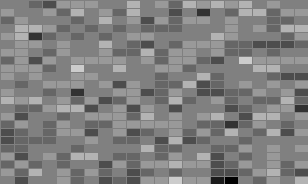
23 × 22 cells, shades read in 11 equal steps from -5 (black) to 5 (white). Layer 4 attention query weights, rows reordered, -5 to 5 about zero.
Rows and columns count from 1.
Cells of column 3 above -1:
17
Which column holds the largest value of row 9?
6
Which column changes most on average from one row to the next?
22
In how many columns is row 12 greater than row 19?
7
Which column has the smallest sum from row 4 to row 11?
12
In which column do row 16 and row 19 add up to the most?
11
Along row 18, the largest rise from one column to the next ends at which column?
13
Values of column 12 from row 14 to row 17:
0 0 1 0
